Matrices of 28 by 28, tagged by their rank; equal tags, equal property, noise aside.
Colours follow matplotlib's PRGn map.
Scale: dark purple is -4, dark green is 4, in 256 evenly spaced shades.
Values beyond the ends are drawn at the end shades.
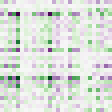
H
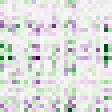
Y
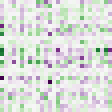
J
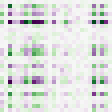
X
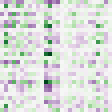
Y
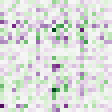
J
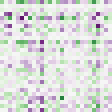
Y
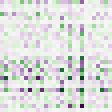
Y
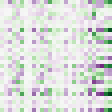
H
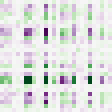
X
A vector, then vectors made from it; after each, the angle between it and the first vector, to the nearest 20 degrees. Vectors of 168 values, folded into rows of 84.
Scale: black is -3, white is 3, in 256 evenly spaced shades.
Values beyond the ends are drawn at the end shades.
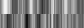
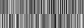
100 degrees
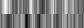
20 degrees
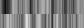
160 degrees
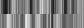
160 degrees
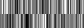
60 degrees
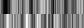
160 degrees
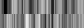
160 degrees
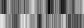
100 degrees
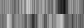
100 degrees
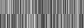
80 degrees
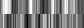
20 degrees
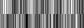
40 degrees
